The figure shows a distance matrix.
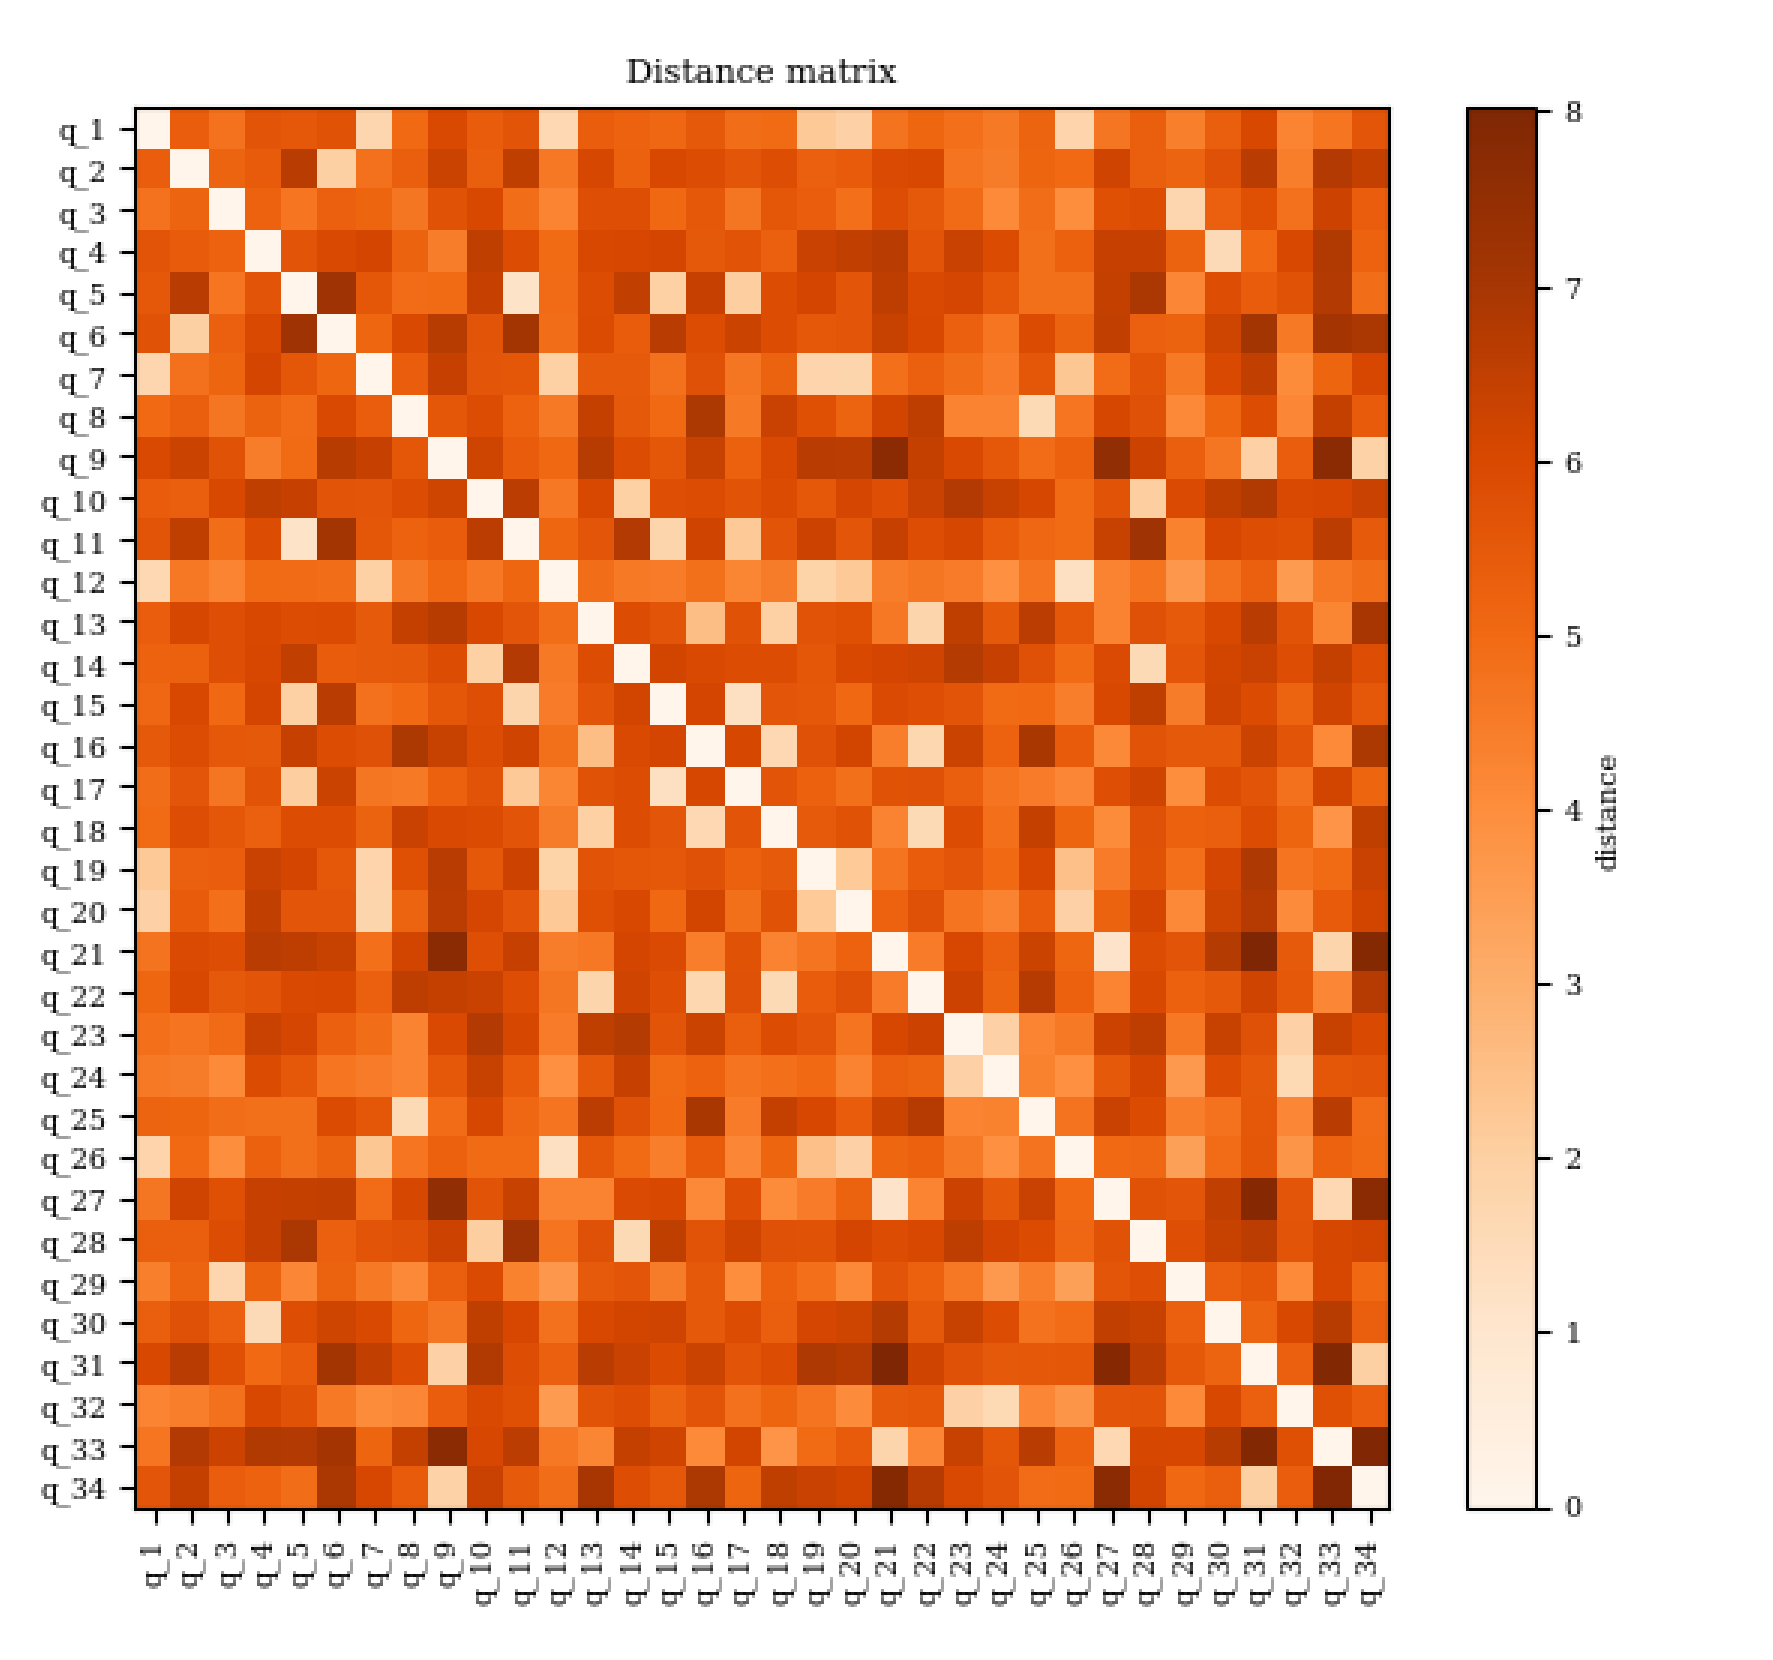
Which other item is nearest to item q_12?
q_26
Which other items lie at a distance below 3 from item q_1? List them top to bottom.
q_7, q_12, q_19, q_20, q_26
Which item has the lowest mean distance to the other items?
q_12
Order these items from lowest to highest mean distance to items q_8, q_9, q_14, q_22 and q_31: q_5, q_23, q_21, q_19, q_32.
q_32, q_5, q_23, q_19, q_21
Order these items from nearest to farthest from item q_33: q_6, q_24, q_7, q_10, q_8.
q_7, q_24, q_10, q_8, q_6
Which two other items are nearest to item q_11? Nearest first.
q_5, q_15
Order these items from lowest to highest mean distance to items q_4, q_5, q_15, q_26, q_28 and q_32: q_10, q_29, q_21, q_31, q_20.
q_29, q_20, q_10, q_31, q_21
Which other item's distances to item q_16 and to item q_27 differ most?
q_21
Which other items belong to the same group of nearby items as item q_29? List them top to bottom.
q_3
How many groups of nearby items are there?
11
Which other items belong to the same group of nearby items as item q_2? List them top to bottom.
q_6
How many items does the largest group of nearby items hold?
6
